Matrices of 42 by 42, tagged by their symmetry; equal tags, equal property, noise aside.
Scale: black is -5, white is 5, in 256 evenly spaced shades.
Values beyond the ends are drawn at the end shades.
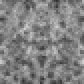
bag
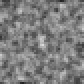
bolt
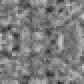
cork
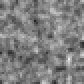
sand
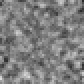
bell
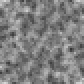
bolt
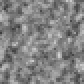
bolt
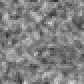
bell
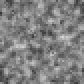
bolt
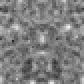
bag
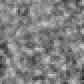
bell
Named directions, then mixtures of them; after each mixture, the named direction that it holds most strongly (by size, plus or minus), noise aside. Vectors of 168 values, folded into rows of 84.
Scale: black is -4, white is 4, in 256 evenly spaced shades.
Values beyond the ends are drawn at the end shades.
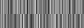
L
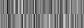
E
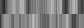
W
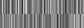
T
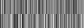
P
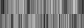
W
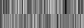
T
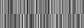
L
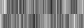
W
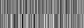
P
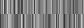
E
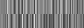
E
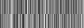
P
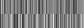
P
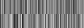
P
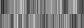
W
